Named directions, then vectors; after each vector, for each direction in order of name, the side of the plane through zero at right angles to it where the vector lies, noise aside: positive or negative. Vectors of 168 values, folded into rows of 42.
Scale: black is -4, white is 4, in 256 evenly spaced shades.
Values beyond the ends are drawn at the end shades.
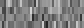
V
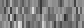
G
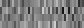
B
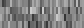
positive, positive, positive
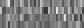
negative, negative, positive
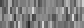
negative, positive, positive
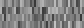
negative, negative, positive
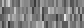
negative, negative, positive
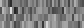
positive, negative, negative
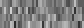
positive, negative, negative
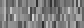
negative, negative, negative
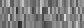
negative, negative, positive
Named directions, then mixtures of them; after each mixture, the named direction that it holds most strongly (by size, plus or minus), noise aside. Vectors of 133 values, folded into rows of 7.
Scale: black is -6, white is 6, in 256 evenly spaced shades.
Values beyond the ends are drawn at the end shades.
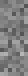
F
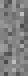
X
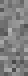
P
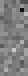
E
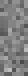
P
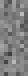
X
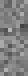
X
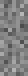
X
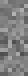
F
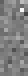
E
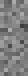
X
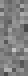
P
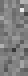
E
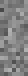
P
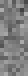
P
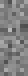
X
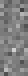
E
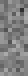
F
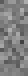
E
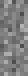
X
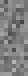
P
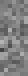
F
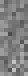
P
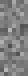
P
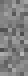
F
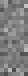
F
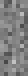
X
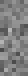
P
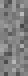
X
